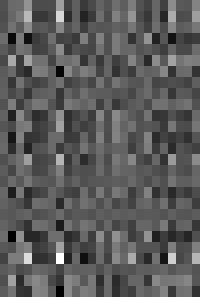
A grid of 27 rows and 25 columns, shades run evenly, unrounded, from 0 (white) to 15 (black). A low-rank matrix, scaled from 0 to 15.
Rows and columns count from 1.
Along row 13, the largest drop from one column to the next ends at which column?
3
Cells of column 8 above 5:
24
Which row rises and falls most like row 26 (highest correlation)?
10
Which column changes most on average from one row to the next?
8
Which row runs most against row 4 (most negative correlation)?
6
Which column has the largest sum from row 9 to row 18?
2
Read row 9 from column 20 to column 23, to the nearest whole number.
10 9 12 10
